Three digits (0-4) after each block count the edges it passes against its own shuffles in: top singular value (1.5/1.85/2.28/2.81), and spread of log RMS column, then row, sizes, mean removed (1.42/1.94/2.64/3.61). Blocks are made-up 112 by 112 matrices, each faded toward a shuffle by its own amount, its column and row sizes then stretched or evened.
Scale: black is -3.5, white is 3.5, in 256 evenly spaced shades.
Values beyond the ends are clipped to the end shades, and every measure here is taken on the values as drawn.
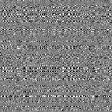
4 1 4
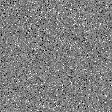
0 1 0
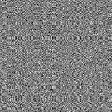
4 2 1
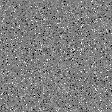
1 1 1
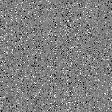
2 2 0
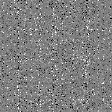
0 3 1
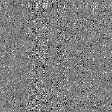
2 3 1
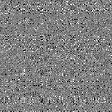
3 1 3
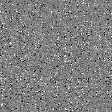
0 2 1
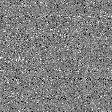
0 0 2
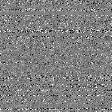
2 1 4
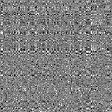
4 2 3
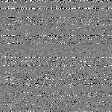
3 1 4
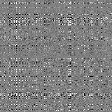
4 3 4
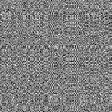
4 1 2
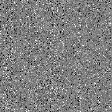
1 3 0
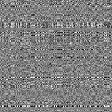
4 0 4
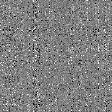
1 3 2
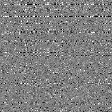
3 1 3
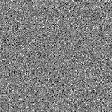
2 0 1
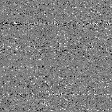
0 0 3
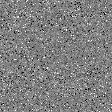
0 0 1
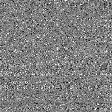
2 0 2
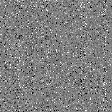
2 2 1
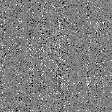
0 3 1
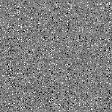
0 2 2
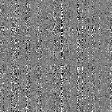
2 4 2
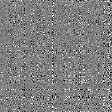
2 4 3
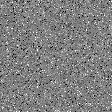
0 0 0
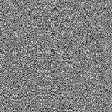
3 1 0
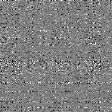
1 3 4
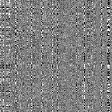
4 4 2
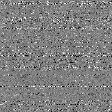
1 0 4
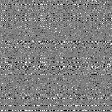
4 1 4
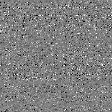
1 1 3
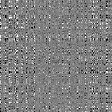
4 4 3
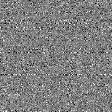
2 0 3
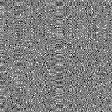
4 0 0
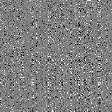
3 3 1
